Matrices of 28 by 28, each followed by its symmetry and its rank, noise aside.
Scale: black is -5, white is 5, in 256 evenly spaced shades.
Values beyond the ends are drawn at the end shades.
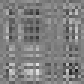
no symmetry, rank two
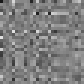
no symmetry, rank three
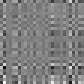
no symmetry, rank one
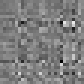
no symmetry, rank three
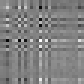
symmetric, rank one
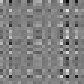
no symmetry, rank one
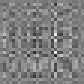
no symmetry, rank two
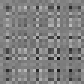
symmetric, rank one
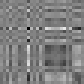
symmetric, rank one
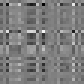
no symmetry, rank one
